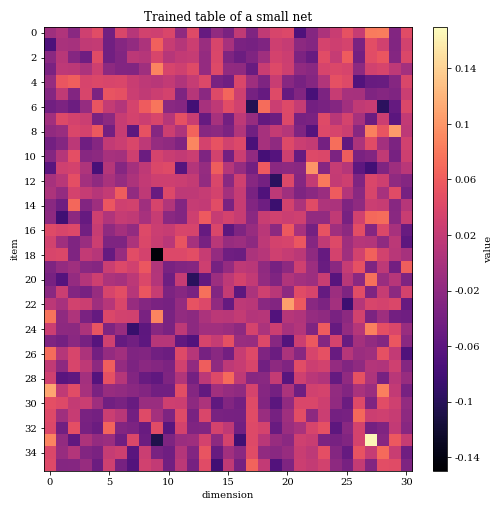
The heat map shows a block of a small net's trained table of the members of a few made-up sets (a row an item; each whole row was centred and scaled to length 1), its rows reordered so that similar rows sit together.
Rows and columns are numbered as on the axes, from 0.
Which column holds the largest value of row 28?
15
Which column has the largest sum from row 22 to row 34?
0
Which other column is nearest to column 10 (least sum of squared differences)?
24
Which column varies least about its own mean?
3
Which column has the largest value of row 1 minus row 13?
9
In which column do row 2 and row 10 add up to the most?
25
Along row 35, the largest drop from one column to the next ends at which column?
14
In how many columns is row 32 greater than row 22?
14
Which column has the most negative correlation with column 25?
21
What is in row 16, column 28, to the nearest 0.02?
0.04
